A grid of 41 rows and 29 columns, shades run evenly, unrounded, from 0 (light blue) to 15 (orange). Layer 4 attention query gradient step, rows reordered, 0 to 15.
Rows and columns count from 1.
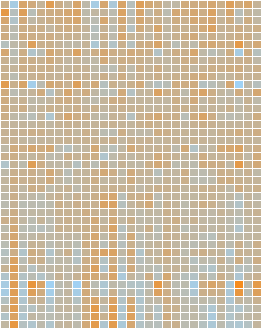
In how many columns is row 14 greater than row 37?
17
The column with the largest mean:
2
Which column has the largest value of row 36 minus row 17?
27
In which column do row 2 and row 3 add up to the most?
1
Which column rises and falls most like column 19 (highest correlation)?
10
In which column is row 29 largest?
13
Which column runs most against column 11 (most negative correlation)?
24
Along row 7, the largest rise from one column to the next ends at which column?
28
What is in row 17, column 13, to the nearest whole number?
5
